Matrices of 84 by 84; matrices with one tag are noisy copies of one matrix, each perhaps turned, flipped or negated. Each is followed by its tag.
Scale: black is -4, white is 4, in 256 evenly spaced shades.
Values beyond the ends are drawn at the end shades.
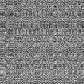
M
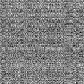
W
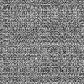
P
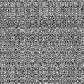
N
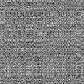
P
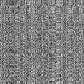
M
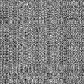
W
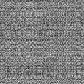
P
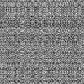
N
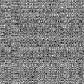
W
